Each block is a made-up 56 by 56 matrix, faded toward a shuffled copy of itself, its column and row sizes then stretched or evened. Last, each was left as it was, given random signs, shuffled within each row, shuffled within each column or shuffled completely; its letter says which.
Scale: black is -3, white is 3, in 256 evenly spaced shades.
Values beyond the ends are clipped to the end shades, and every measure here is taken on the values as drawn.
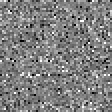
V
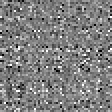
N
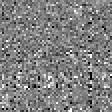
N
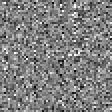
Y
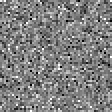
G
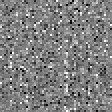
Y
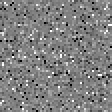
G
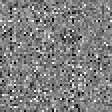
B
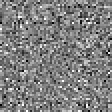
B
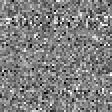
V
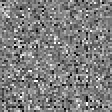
B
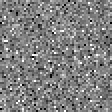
G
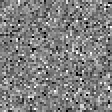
Y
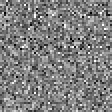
V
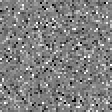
G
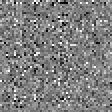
B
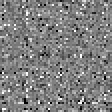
B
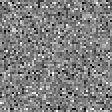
V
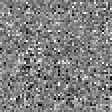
B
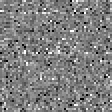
V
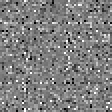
B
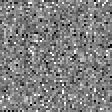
G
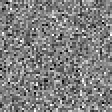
G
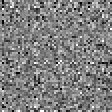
N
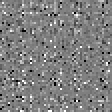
N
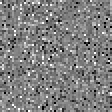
Y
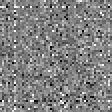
B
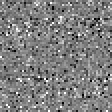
V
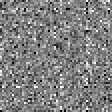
B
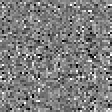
B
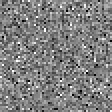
G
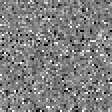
V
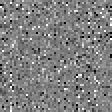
Y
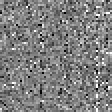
Y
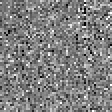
Y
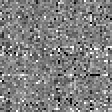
B
